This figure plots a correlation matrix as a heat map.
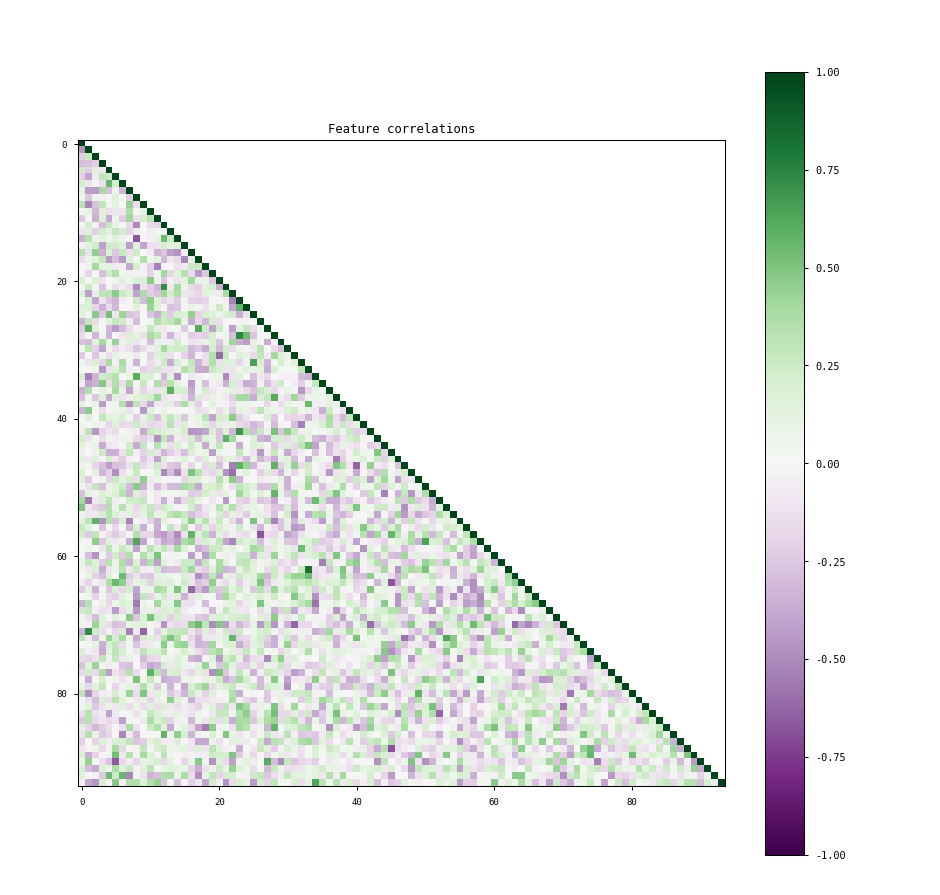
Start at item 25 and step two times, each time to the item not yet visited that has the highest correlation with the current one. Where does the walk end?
59
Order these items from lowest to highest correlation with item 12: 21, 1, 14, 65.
1, 65, 14, 21
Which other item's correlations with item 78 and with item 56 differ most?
68
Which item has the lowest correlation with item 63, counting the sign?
70
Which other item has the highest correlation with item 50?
58
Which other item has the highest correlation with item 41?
56
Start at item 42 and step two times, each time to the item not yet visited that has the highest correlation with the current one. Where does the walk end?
28
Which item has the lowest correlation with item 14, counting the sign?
8
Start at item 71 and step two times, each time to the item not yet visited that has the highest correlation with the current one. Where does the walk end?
27
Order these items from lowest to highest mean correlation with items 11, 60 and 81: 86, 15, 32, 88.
32, 15, 86, 88
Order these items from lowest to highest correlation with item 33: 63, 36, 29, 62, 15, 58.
36, 29, 58, 15, 63, 62
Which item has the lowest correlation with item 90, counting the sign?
5
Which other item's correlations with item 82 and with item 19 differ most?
73
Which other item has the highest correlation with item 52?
34
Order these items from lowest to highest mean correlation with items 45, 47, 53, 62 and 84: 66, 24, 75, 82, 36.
36, 75, 66, 82, 24
